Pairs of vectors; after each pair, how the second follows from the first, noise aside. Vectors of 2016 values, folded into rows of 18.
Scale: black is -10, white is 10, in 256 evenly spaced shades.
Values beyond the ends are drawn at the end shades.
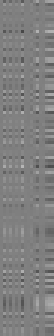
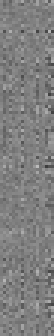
sign-scrambled.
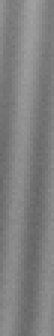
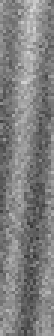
scaled up.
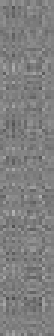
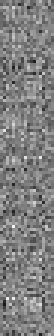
negated, scaled up.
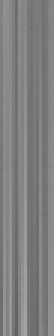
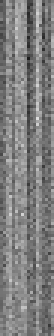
reversed, negated, scaled up.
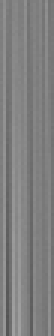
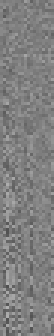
sign-scrambled.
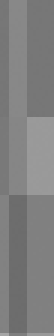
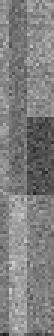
negated, scaled up.
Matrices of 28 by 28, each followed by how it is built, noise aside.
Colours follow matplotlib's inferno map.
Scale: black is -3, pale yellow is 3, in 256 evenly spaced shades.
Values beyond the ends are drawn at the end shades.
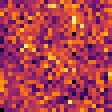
smooth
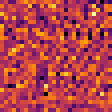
blocks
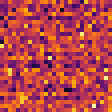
blocks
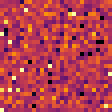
sparse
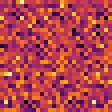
repeating columns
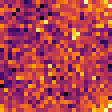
smooth
